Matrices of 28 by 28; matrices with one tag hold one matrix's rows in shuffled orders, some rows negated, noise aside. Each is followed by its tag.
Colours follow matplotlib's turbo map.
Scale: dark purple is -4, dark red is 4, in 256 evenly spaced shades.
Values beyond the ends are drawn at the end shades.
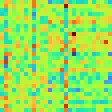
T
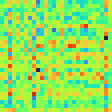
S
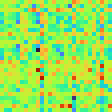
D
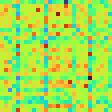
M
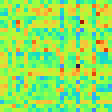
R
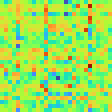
M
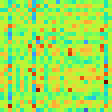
S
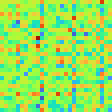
D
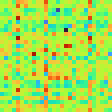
M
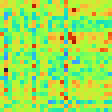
T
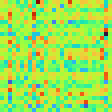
S
